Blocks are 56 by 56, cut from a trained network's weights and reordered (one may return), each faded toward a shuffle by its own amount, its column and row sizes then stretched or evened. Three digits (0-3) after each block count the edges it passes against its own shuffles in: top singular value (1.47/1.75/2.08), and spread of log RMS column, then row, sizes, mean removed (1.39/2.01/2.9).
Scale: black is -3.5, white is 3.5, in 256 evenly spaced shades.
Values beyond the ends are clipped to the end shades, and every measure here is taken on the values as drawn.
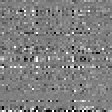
3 1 3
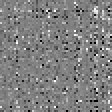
0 3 2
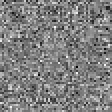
2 0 1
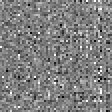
0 2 1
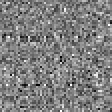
3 0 1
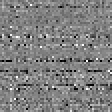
1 1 3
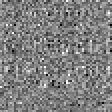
2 0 2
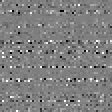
0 1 3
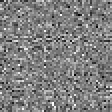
2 0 1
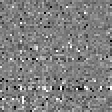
1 1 2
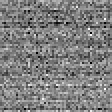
2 1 1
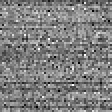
2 1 0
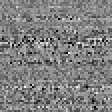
0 0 3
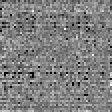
2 2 1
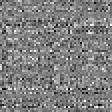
3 0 3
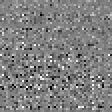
0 1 3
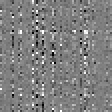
2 3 1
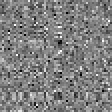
3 2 0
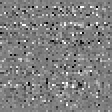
0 1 3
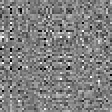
3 2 1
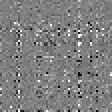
3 2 2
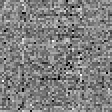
0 1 0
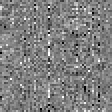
2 2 0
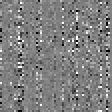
1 3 1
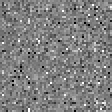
0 1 1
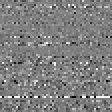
2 0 3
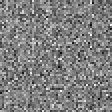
2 0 0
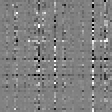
2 3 1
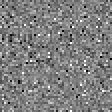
2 1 1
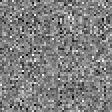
1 2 0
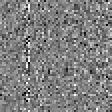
2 2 0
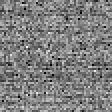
1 0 0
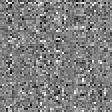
2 2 1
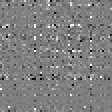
2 2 3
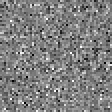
0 0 1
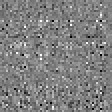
0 2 2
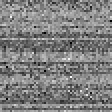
3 1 0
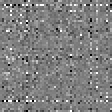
2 2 2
